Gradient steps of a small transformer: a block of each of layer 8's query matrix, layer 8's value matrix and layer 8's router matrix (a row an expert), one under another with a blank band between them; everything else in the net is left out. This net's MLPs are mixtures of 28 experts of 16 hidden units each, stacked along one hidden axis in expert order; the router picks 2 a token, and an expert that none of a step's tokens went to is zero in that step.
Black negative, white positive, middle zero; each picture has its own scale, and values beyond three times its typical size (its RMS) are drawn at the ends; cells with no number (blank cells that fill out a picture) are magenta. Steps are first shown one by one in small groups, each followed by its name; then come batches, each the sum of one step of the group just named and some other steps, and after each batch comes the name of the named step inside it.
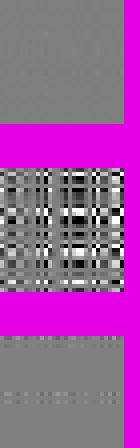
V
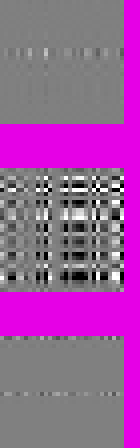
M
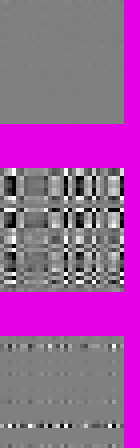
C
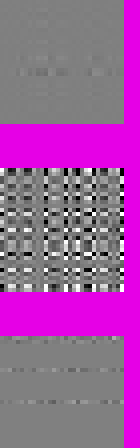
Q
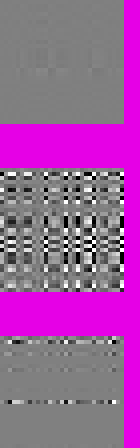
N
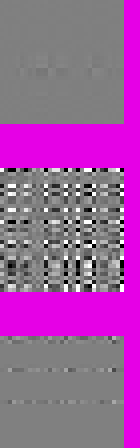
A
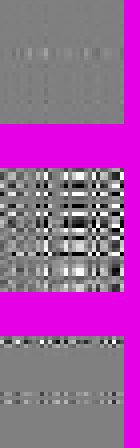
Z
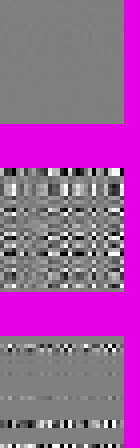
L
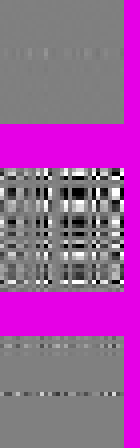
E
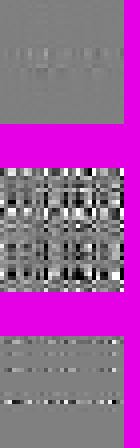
M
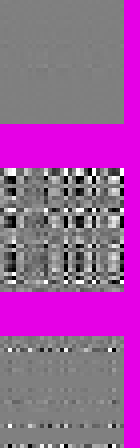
C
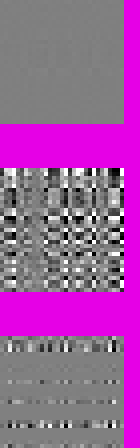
N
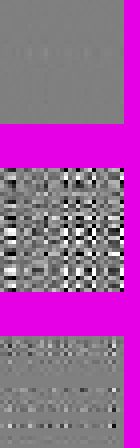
Z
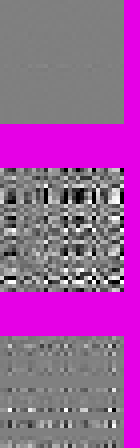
L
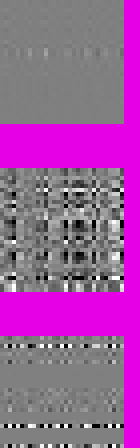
M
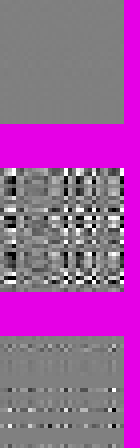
C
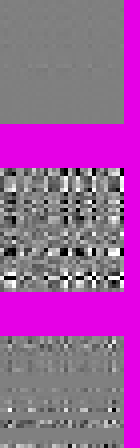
L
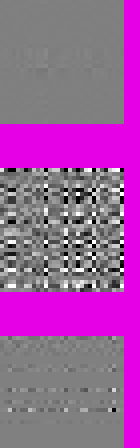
A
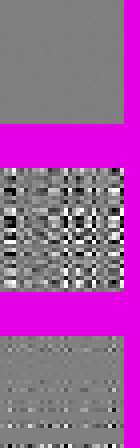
C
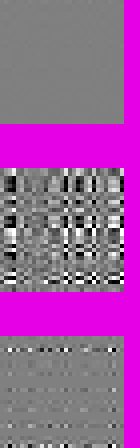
C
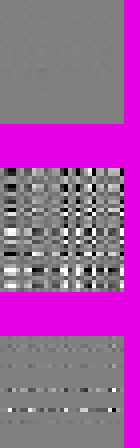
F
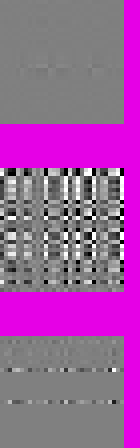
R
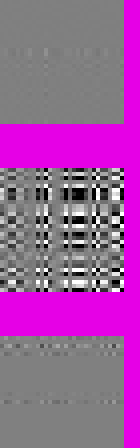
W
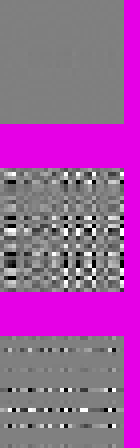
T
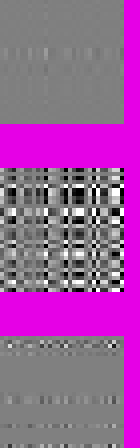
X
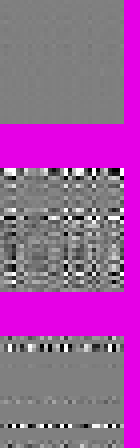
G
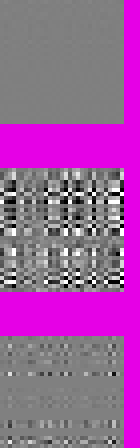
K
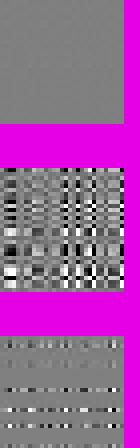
F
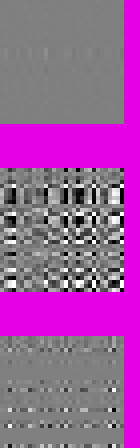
X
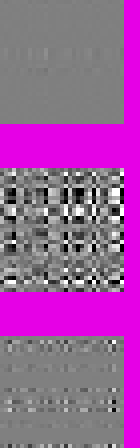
X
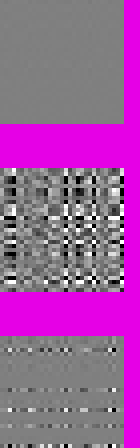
T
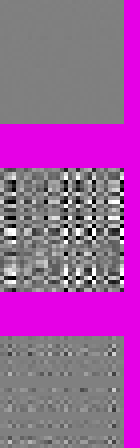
K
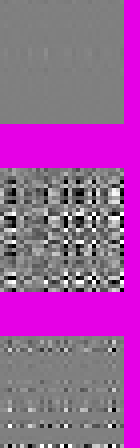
X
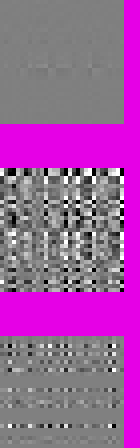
R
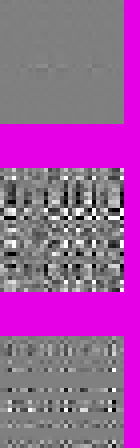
T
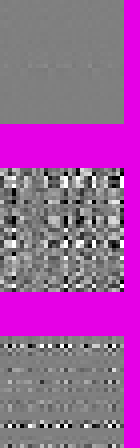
R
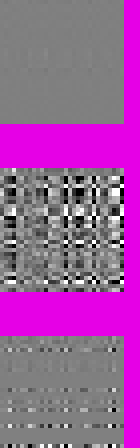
X
